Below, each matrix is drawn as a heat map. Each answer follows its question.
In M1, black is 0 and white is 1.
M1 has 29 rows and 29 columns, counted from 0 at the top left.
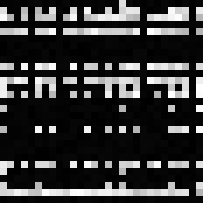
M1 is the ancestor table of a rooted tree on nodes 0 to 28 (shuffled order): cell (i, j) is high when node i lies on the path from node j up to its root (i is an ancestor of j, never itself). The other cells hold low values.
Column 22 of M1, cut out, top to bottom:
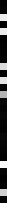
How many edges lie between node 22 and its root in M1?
7
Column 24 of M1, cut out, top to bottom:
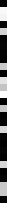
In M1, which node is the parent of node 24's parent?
26
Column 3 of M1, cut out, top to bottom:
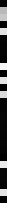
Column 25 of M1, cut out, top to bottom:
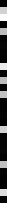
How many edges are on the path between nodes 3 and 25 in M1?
3
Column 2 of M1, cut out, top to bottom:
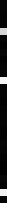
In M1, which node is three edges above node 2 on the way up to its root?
27
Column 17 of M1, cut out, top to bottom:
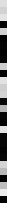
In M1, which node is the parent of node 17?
0
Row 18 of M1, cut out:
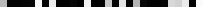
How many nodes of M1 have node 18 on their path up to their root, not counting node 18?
11
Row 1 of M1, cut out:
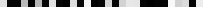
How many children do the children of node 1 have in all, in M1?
2
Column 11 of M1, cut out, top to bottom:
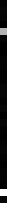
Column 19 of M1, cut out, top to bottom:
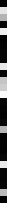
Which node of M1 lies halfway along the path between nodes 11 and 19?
13
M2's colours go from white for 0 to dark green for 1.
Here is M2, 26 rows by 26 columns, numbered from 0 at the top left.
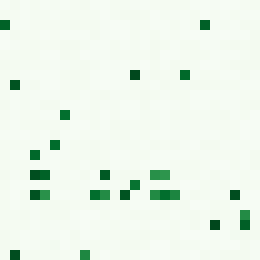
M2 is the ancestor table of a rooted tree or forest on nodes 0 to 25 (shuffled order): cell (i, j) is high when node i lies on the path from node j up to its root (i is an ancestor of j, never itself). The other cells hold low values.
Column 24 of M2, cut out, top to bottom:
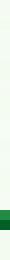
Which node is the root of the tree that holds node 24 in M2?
22
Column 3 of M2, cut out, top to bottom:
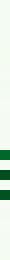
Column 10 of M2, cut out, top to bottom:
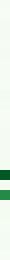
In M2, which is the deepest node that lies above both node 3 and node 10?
17
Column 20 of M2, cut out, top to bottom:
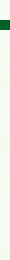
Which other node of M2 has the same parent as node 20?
0
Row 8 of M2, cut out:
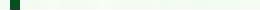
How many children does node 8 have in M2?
1
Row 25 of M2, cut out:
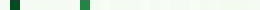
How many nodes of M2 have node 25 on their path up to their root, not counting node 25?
2
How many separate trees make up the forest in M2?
7
